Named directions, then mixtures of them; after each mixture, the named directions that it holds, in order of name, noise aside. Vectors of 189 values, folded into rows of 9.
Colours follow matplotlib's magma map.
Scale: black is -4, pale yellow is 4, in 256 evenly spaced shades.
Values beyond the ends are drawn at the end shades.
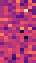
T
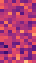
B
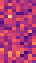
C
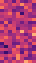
B.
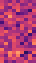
C.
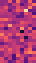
T.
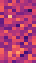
C.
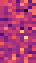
T.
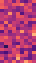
B.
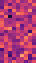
C.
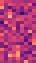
B, C.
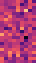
C, T.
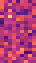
C, T.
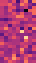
T.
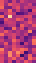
C.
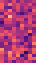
C.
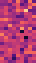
T.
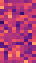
B, C.
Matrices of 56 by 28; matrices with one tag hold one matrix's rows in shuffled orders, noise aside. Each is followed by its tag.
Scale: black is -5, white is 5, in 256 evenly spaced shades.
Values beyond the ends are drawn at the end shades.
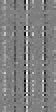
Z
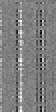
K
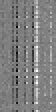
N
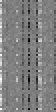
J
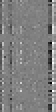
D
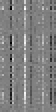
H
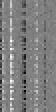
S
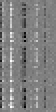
S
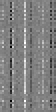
H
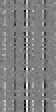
Z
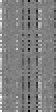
J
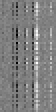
N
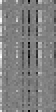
J
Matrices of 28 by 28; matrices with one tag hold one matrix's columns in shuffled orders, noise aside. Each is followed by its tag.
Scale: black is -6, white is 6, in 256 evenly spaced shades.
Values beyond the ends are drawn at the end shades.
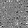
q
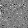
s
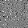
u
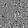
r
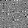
u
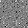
q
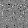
s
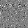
s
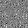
r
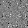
r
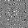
u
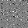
u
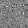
s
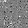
q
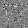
s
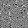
s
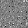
q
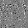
s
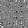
q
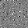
u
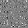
q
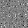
r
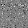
s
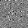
u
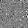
u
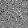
u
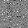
u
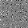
u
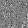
r
